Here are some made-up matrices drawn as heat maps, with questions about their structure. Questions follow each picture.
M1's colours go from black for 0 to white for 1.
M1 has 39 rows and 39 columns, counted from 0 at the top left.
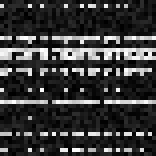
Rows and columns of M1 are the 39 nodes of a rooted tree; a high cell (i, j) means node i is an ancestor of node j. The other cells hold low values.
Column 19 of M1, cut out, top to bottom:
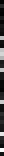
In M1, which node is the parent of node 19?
37
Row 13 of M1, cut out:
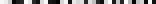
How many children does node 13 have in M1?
5
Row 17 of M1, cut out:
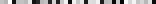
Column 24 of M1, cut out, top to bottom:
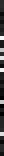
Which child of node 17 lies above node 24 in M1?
33
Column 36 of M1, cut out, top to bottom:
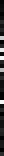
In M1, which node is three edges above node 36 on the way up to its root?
9
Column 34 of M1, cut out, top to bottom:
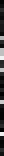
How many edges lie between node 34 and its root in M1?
7
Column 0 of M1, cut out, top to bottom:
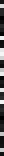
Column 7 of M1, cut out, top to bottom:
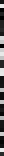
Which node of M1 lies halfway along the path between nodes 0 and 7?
10
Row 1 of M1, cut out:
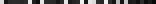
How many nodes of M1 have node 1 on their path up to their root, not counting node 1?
10
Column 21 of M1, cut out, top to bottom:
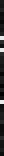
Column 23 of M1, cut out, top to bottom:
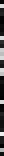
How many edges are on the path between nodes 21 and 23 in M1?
9
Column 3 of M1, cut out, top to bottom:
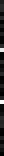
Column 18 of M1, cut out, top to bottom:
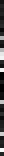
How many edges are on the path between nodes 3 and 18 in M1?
8
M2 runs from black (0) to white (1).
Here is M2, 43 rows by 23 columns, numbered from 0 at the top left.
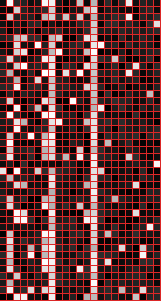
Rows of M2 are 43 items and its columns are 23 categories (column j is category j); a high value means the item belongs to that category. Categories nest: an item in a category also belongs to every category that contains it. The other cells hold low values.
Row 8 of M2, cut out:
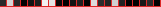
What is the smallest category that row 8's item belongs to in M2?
16
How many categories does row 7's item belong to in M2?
6
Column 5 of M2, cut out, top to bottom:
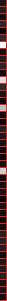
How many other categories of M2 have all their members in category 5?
2
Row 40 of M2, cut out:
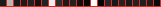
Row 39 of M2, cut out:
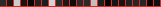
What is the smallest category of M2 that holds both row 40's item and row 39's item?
7
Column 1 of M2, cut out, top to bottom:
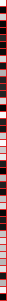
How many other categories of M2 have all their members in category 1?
10
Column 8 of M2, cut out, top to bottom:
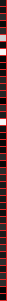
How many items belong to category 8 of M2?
3
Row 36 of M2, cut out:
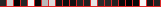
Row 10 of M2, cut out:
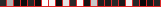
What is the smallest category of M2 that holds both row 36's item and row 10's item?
6
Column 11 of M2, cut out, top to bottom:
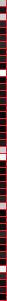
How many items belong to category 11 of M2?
7
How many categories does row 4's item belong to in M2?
1
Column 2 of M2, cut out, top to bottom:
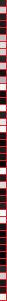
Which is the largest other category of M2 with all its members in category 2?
12
